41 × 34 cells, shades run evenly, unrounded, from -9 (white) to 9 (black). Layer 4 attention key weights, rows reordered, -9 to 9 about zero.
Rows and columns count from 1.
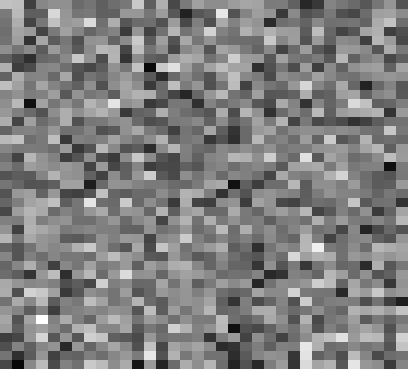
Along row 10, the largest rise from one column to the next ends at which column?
21
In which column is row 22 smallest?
9
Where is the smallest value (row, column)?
36, 4
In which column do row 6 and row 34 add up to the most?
34
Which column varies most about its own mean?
26
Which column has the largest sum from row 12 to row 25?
15
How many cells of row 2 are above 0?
20
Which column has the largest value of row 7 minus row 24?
3
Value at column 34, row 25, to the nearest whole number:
-4
